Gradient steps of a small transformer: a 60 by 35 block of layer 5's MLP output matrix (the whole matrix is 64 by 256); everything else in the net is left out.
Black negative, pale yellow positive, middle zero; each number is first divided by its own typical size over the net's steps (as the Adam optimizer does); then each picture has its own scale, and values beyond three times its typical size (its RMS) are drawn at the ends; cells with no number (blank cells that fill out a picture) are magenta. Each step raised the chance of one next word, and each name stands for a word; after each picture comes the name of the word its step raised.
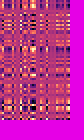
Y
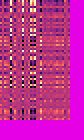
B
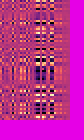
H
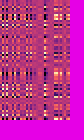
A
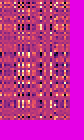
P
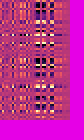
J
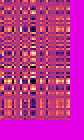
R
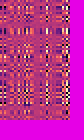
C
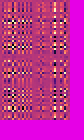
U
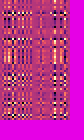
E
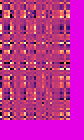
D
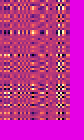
C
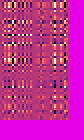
J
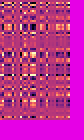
P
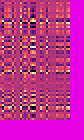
U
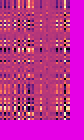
Y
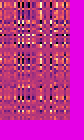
J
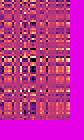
H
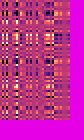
J
